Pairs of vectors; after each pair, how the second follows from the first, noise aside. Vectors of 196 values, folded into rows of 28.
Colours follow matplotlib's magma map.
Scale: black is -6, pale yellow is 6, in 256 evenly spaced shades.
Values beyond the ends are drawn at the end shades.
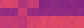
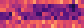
wrapped around, scaled up.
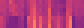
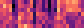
reversed, negated, scaled up.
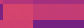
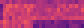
copied.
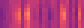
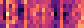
reversed, negated, scaled up.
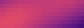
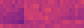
wrapped around, shrunk.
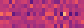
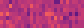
partly zeroed.
